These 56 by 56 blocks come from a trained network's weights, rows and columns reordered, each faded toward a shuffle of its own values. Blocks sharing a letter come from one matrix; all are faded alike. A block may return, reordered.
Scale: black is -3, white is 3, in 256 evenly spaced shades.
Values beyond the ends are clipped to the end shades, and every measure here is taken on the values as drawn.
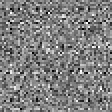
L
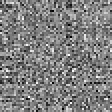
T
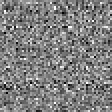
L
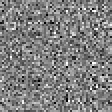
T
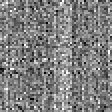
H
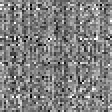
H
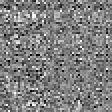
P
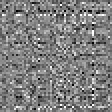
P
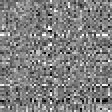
P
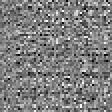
P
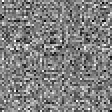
T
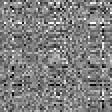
P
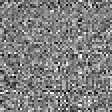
L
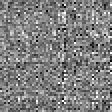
P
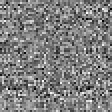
T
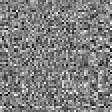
T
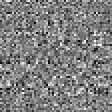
L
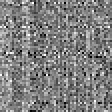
H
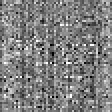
H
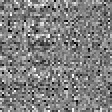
P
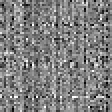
H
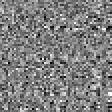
T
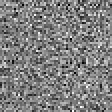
T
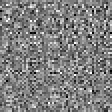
L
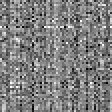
H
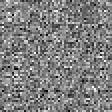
T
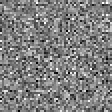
T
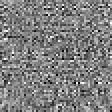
L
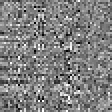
P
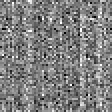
H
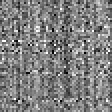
H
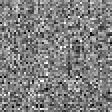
T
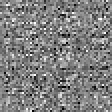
P
